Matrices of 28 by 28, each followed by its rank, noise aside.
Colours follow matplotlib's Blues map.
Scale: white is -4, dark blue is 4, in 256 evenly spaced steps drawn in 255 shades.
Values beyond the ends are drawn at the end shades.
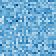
five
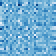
three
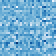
four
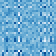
one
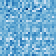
five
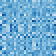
three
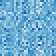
five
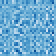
three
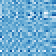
three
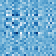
two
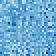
five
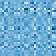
two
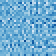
five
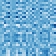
three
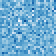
five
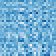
four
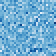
five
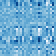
two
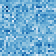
five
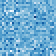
five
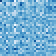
three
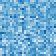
five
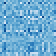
two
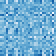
two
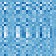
one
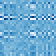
one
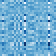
one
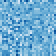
five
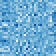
five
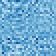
four
